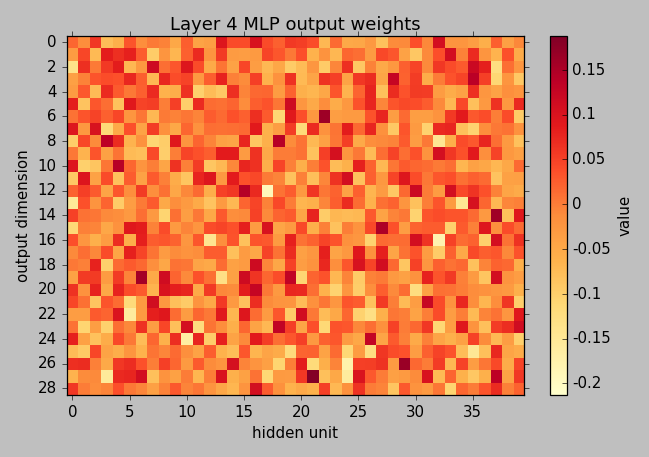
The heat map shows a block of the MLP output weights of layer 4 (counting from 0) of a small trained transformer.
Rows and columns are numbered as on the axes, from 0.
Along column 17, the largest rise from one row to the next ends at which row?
13
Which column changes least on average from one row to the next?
38
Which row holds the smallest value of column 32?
16
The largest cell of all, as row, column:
27, 21
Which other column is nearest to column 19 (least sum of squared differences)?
6
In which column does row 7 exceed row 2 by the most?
0
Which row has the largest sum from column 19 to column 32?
18
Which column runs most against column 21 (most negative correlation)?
3
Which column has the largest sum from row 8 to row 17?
35
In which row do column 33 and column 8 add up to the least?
8
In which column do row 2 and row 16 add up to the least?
12
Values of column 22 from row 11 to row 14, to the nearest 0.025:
0 0 0 -0.1
